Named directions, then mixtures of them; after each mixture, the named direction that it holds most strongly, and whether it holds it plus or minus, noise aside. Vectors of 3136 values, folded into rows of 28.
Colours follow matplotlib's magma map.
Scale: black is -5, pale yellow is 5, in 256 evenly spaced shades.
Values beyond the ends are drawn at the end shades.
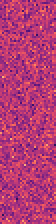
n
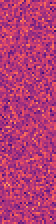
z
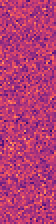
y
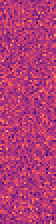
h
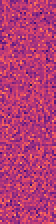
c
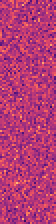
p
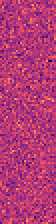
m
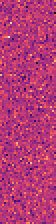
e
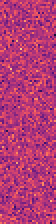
h, minus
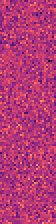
c, plus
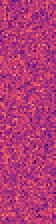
n, minus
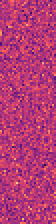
p, plus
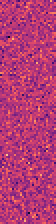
e, minus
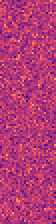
n, minus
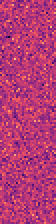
e, minus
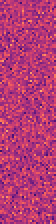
h, plus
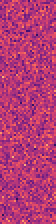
n, plus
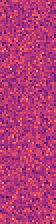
h, minus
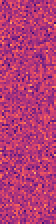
c, minus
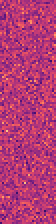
h, plus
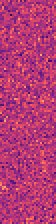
m, plus
